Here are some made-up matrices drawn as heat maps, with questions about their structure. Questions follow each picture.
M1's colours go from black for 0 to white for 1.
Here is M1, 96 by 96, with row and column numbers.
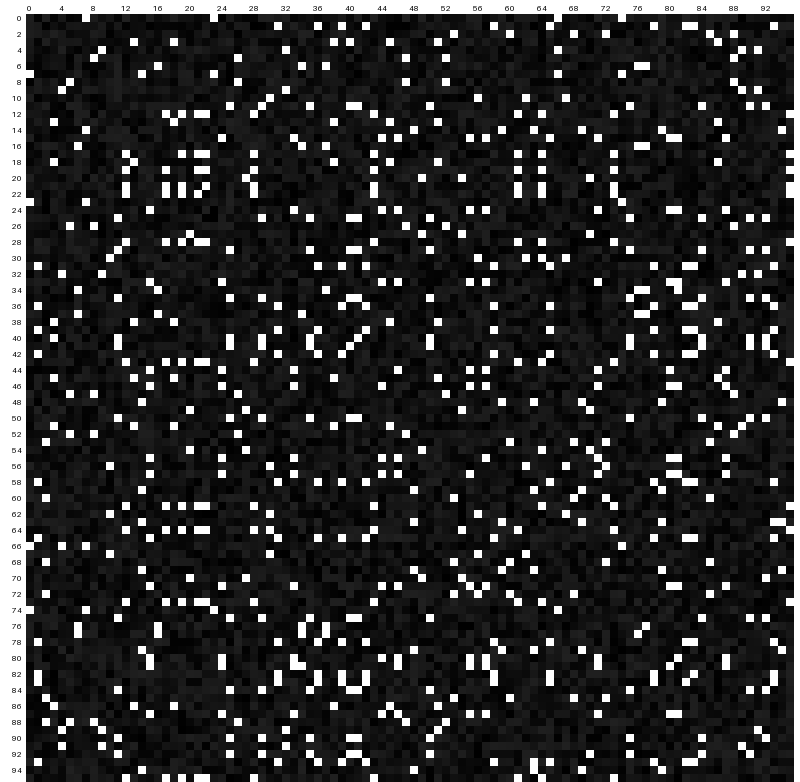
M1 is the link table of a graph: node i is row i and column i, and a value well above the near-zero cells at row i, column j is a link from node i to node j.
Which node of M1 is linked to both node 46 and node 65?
node 15
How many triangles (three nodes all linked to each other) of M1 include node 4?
6
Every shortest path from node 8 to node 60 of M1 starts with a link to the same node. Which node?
node 88
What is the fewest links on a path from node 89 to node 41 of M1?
4
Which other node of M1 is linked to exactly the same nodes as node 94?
node 59
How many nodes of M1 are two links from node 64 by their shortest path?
8
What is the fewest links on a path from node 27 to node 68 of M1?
6
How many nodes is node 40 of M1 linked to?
11
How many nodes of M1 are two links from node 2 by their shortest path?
6
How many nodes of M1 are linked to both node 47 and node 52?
4
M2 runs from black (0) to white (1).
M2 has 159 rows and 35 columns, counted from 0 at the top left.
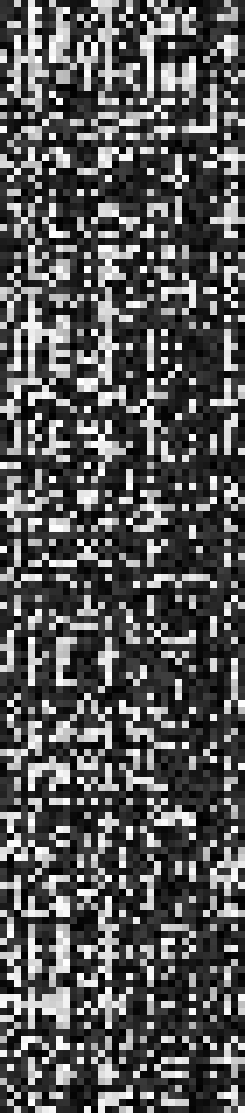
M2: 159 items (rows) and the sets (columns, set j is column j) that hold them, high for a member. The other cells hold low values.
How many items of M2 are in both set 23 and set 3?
8
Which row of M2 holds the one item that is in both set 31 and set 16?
156
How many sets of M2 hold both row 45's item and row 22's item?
9
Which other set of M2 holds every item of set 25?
33
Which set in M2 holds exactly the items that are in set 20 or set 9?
8
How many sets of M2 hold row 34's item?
1
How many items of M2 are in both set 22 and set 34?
3
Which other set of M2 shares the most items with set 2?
21
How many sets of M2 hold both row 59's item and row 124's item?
3
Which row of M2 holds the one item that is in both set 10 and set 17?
17
